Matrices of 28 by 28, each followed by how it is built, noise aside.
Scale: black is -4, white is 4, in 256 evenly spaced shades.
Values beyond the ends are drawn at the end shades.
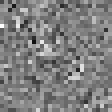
block diagonal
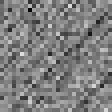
Hankel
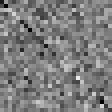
diagonal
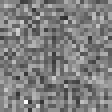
blocks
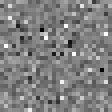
sparse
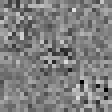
block diagonal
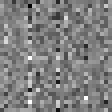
uneven columns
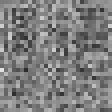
blocks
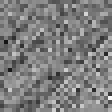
Hankel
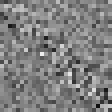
banded
